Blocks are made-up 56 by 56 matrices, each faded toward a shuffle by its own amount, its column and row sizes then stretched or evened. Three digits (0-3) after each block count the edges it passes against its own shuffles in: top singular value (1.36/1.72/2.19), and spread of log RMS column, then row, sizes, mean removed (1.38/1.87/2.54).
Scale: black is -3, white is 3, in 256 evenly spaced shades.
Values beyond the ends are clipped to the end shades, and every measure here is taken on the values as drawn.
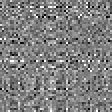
3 1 3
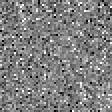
0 1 0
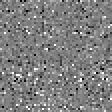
0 0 2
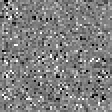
0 1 2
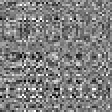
3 2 3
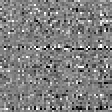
2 2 3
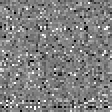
2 0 2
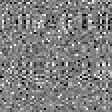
3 0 2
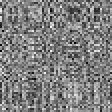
3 1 1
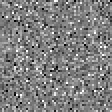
1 1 0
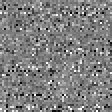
0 0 3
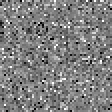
0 0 1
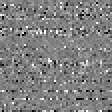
1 1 3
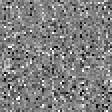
1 2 1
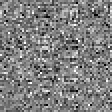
2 1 1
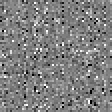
0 3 1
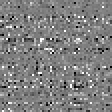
2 1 3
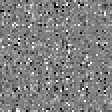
1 2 2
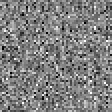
2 2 0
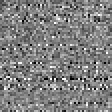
1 0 3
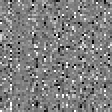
1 3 0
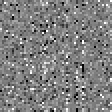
1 2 0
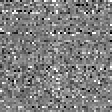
0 0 3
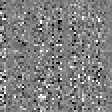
0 3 2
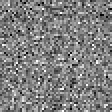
1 0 0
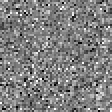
0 0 1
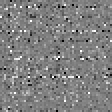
0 1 2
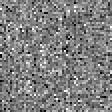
1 1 0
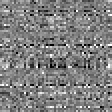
3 1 3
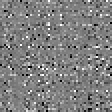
1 2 3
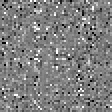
0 2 1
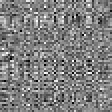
3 2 2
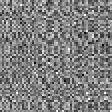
3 1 1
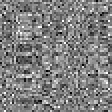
3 0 1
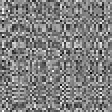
3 3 0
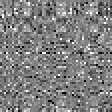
3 0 2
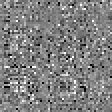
2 2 2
